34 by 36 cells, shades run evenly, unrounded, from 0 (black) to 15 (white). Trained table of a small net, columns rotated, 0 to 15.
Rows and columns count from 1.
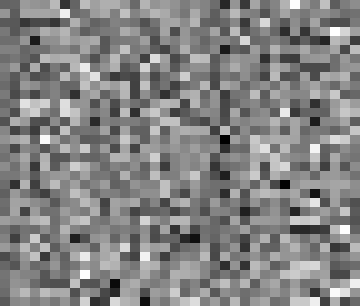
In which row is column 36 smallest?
5
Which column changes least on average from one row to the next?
1
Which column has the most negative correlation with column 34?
11
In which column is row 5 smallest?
4
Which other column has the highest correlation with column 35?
34
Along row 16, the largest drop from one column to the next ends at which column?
23
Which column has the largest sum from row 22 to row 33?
9
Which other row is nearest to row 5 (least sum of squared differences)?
26
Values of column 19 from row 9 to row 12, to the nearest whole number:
12 6 10 4
